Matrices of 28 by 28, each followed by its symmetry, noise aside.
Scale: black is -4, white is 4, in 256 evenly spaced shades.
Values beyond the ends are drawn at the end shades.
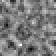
symmetric across the other diagonal.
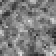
symmetric.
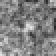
symmetric across the other diagonal.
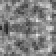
mirrored top to bottom.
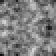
mirrored top to bottom.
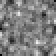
same after a half turn.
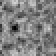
mirrored top to bottom.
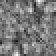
same after a half turn.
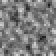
same after a half turn.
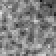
symmetric across the other diagonal.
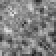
symmetric.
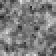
same after a half turn.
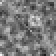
symmetric across the other diagonal.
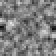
same after a half turn.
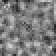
symmetric across the other diagonal.
